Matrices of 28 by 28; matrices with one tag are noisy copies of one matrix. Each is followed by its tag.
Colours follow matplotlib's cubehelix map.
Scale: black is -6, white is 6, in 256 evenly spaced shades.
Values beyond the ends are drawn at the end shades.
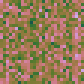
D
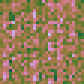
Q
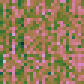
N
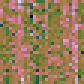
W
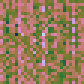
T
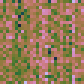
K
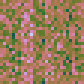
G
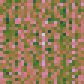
T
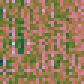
N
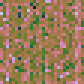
D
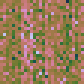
G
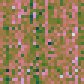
W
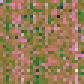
W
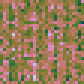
Q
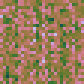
T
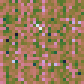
T
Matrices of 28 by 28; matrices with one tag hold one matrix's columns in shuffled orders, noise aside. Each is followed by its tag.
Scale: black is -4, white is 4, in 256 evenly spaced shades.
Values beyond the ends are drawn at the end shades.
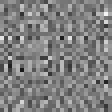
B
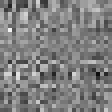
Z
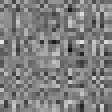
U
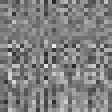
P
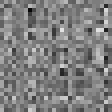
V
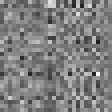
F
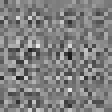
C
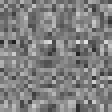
U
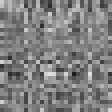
Z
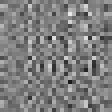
B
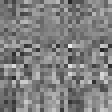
P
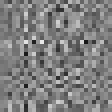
U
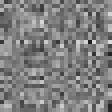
U
